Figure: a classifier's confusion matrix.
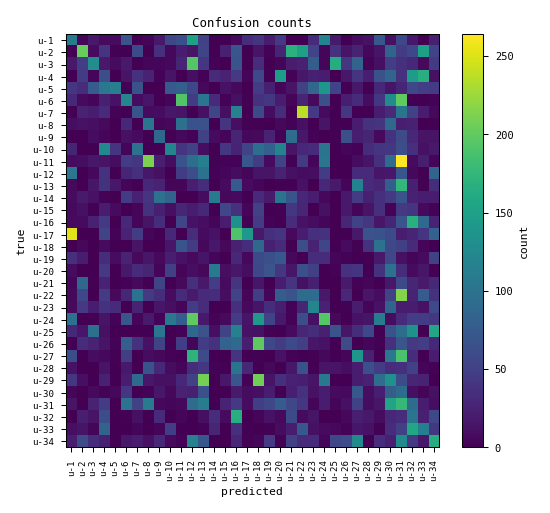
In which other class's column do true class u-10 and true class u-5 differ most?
u-20
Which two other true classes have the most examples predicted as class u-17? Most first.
u-11, u-10
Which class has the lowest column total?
u-5
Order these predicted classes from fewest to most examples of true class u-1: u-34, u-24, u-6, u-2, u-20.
u-2, u-34, u-20, u-6, u-24
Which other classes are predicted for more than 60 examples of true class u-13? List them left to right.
u-16, u-27, u-30, u-31
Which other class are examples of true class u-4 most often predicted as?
u-33
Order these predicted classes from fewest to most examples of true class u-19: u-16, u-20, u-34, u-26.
u-26, u-16, u-34, u-20
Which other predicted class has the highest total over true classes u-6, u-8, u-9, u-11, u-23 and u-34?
u-31
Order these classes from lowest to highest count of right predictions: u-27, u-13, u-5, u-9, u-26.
u-13, u-26, u-9, u-5, u-27
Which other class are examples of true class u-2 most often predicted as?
u-21
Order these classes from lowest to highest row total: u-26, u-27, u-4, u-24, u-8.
u-8, u-27, u-4, u-26, u-24
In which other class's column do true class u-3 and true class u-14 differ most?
u-12
